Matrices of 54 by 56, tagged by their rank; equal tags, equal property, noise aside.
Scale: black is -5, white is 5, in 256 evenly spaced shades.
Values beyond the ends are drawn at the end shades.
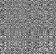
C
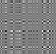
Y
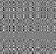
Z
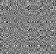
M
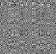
M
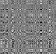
C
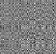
C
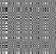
Y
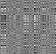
Y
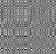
Z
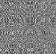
M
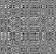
C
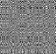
M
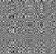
M
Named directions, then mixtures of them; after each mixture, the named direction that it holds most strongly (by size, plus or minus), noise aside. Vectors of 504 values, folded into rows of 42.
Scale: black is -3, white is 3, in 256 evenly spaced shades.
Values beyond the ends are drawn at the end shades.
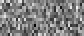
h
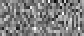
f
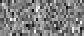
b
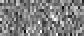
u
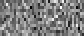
f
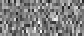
u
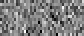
u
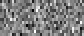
b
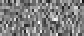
u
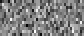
b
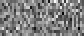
f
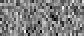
u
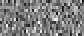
u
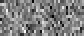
u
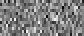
u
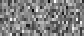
b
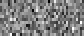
b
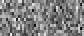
h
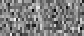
b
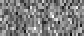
u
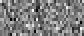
b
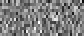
u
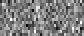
b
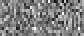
f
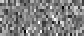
u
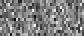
h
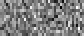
f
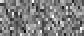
u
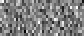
u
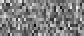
h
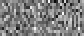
f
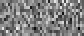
f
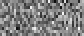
f
